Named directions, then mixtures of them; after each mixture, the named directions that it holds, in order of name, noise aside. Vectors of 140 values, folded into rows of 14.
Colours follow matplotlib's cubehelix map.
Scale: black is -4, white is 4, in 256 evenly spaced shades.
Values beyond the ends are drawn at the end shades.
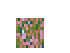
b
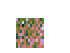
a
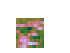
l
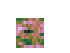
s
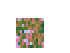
a, b, s.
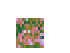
a, s.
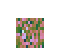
b.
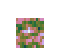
l, s.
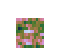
s.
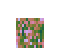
a, b, s.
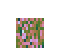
b.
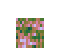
a, l.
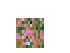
a, b, s.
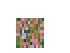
b, s.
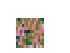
a, b, s.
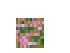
a, l.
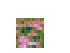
l.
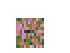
b, s.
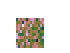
a.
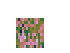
a, b, l.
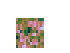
a, l, s.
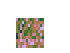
a, l.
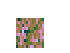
a, b, s.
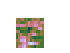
l.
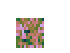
b, s.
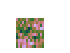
a, l.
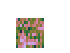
a, b, l.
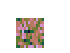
b, s.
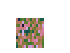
a, b, s.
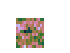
l, s.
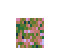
a, b, s.
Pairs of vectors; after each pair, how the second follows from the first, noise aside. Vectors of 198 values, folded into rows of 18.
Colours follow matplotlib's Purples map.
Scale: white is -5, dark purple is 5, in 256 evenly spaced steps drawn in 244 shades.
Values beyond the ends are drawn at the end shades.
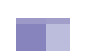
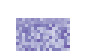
sign-scrambled.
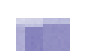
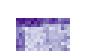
negated, scaled up.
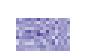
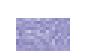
negated, shrunk.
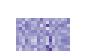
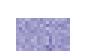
shrunk.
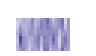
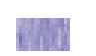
shrunk.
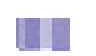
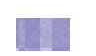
shrunk.
